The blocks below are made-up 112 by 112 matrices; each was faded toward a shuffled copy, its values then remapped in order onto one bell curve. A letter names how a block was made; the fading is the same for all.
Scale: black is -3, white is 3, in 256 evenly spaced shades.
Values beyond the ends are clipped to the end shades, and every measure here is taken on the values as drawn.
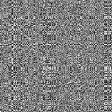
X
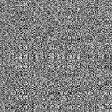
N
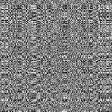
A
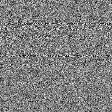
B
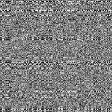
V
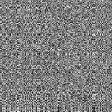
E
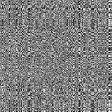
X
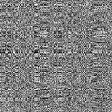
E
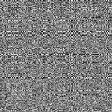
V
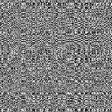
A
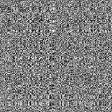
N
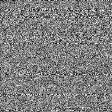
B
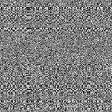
V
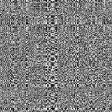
X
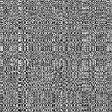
A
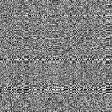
V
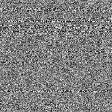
B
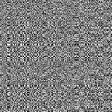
A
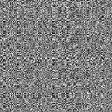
E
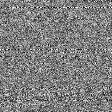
B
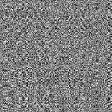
N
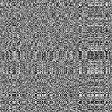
A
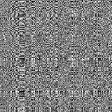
X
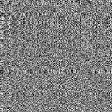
N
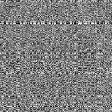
V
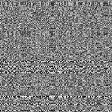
V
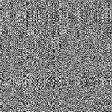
N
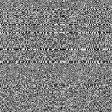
V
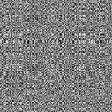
A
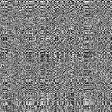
X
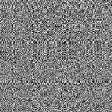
E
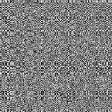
X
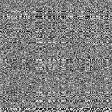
V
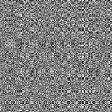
A
